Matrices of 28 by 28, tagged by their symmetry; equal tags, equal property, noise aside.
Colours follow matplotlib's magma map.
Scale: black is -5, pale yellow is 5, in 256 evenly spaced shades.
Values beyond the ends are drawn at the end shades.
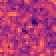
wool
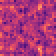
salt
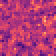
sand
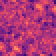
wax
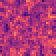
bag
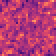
wax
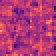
salt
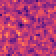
sand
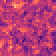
bag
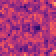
salt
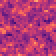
wax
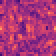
salt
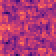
salt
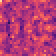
salt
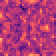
salt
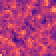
wool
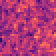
bag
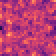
salt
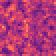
salt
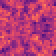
salt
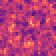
wool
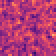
sand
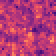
sand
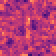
wax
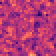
bag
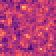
bag
